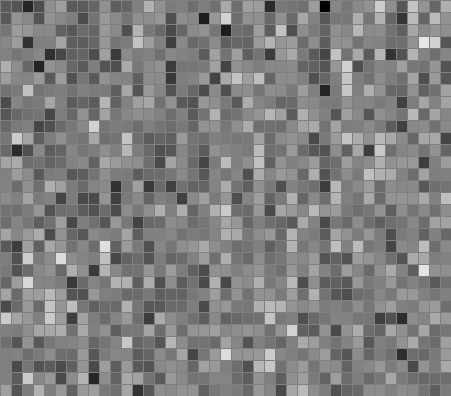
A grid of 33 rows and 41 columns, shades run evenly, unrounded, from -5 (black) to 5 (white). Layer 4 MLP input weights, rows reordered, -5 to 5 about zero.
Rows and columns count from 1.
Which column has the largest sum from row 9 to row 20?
24
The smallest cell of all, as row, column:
1, 30
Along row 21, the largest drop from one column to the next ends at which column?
11
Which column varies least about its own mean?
18
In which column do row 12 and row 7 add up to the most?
32
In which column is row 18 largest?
21
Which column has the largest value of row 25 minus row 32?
9
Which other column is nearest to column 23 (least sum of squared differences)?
14
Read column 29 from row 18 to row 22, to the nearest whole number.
2 0 0 0 1
